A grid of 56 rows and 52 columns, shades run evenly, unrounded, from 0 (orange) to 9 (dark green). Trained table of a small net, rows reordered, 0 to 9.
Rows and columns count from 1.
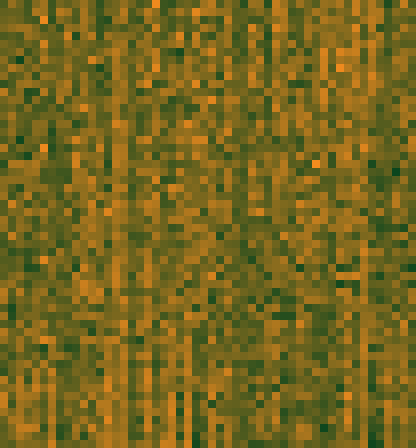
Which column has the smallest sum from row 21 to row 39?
15
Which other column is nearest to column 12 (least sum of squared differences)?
39
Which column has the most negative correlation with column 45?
34
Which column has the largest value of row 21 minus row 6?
47
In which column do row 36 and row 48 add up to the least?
19
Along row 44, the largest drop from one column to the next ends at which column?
7
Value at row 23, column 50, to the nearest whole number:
6
